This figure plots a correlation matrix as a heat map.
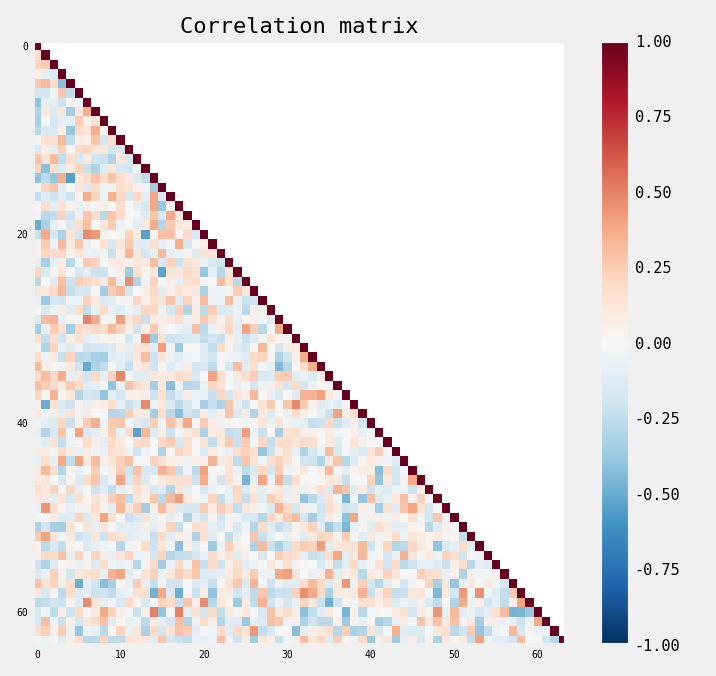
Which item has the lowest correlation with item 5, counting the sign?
57
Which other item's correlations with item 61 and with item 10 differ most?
35
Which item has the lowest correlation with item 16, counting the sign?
36
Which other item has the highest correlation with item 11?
25
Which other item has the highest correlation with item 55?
19
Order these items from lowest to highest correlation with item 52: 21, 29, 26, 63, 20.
63, 21, 29, 20, 26
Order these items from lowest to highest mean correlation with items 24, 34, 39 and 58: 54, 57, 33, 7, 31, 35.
7, 35, 54, 31, 33, 57
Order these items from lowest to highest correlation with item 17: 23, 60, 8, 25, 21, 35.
23, 25, 8, 35, 21, 60
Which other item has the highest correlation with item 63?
53
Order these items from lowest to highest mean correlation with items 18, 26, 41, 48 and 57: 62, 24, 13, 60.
60, 13, 24, 62
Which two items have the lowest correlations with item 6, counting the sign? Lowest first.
34, 0
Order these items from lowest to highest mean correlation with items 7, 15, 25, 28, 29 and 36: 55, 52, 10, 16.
55, 16, 52, 10
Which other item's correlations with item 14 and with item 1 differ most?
4
